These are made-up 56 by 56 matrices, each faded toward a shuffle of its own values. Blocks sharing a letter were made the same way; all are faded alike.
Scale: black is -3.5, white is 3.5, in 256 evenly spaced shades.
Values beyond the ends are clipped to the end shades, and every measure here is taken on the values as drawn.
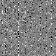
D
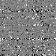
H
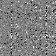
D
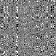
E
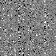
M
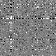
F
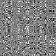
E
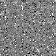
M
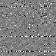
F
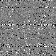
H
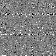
H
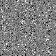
M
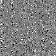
M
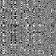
E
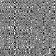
E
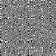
E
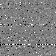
H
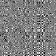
E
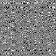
F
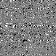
H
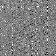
M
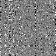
D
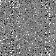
D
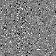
M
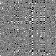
E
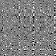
E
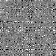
F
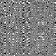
E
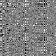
E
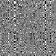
E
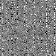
D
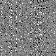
D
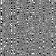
E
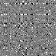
F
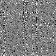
D
